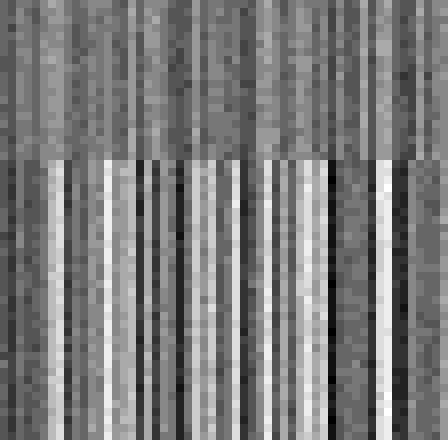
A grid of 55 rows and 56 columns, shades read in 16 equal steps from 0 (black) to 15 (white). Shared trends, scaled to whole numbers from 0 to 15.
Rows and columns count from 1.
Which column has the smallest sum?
42
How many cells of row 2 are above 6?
30
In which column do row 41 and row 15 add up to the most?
49
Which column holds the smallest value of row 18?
2
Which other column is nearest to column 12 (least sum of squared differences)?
21
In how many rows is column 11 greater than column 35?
27
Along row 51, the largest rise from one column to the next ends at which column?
48
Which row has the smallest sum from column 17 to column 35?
11
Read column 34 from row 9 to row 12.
8 9 9 8
